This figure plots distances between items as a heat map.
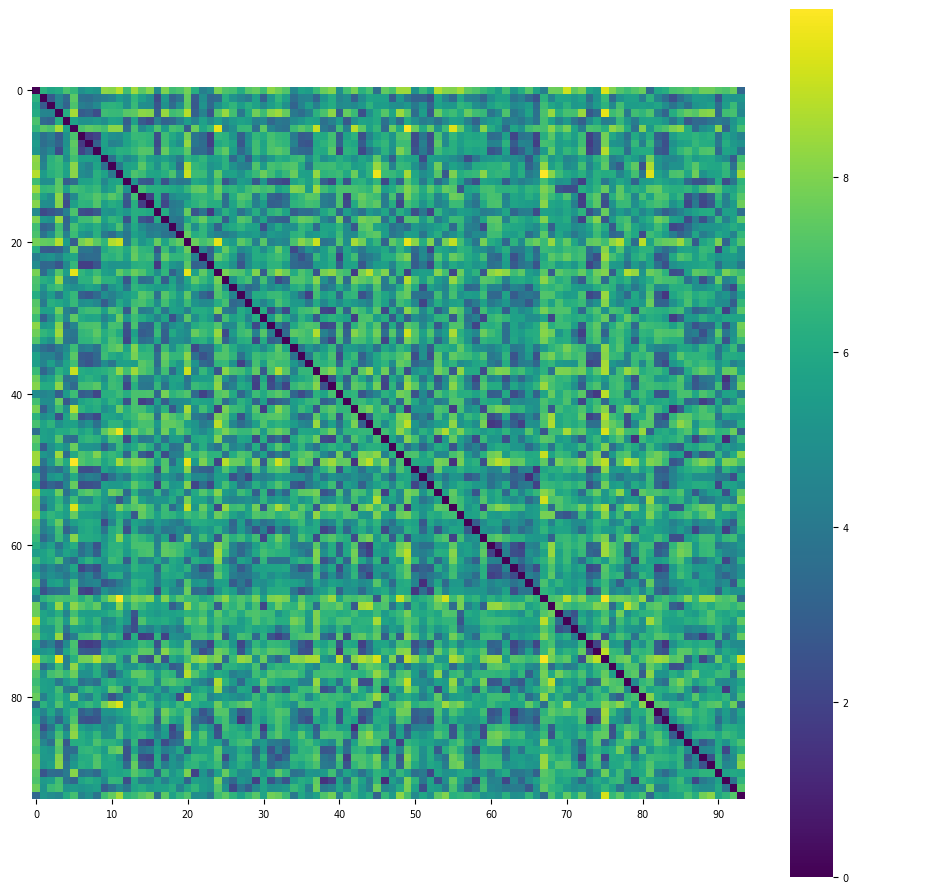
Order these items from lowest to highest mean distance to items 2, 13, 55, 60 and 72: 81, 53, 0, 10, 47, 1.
1, 47, 53, 10, 81, 0
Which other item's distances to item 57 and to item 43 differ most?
3
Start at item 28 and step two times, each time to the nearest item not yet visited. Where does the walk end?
65
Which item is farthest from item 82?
75
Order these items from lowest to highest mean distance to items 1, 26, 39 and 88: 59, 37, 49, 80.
80, 59, 37, 49
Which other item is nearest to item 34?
21
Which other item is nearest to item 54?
11
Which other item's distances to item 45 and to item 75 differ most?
67
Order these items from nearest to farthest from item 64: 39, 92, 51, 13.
51, 92, 39, 13
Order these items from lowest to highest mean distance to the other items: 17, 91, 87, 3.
91, 87, 17, 3
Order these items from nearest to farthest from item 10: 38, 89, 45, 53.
89, 38, 53, 45
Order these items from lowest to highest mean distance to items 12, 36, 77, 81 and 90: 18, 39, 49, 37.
18, 39, 37, 49
